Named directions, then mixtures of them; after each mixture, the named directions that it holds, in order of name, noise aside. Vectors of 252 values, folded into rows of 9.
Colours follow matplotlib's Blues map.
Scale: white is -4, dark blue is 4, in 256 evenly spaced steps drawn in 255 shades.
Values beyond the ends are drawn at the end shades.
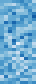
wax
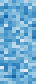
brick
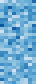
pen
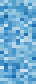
brick.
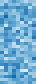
brick.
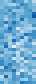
brick, wax.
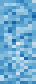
wax.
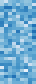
brick, pen.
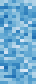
brick.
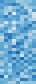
pen, wax.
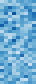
pen, wax.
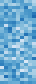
brick, wax.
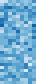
brick, pen.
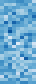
wax.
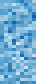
wax.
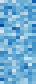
pen.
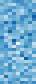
wax.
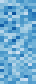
pen, wax.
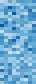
pen, wax.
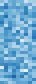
brick.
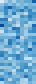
pen.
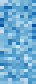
brick, pen.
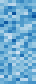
pen, wax.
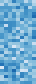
brick, wax.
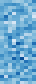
wax.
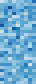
pen.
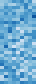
brick, wax.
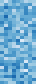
brick.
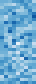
wax.
